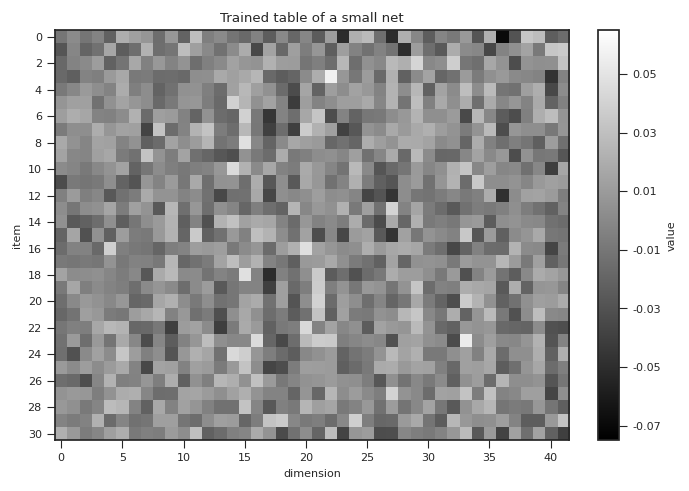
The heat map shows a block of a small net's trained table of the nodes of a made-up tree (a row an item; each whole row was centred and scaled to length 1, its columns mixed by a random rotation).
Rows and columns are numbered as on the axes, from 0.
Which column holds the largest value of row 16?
20
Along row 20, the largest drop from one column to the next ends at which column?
22
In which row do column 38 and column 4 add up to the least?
29
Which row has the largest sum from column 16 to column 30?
16
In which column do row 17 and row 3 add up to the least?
40
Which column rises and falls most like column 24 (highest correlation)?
17
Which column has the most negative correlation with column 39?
19
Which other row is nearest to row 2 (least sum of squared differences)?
21
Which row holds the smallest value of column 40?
3
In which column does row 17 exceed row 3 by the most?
9
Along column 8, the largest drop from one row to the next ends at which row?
8
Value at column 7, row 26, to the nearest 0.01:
0.01
